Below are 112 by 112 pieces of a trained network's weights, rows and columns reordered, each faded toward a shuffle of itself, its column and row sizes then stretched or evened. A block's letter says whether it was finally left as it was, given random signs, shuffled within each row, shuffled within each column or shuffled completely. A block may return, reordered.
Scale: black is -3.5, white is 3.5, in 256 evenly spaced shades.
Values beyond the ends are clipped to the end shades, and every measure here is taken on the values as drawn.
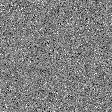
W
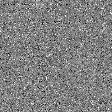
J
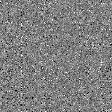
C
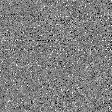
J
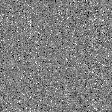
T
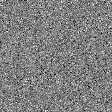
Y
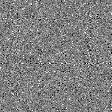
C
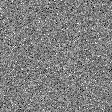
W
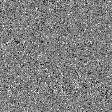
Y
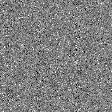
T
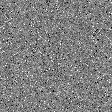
W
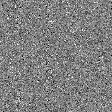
T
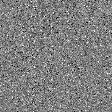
T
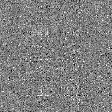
C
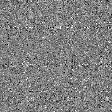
C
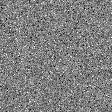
W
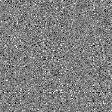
C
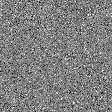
W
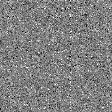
J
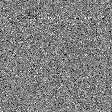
Y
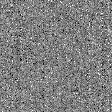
T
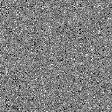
C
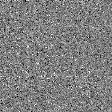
J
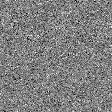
Y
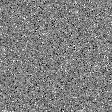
W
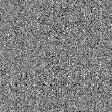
C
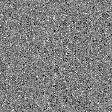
T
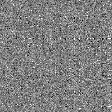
C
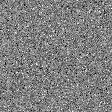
W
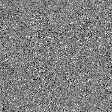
J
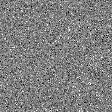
T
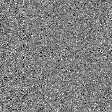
J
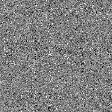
J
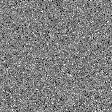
Y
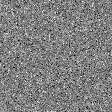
W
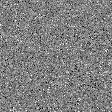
Y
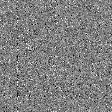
J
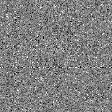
C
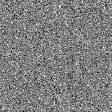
T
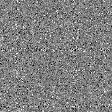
J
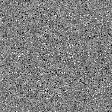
J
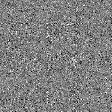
C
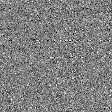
J
